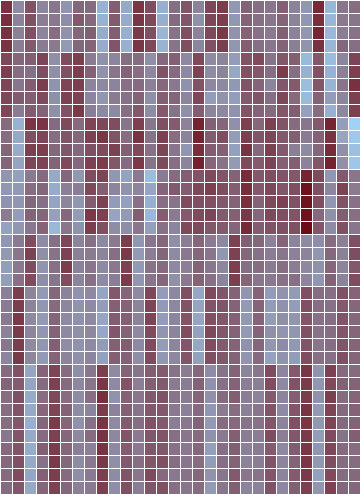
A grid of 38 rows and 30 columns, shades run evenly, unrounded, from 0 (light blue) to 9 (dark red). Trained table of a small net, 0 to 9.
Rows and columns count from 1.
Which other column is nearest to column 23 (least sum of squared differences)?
25
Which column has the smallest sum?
7
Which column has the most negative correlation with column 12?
20
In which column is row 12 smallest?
30
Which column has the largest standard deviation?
26
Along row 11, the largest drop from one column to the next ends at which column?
29
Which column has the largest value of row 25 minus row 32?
18
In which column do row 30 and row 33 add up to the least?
3
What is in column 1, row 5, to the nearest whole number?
6
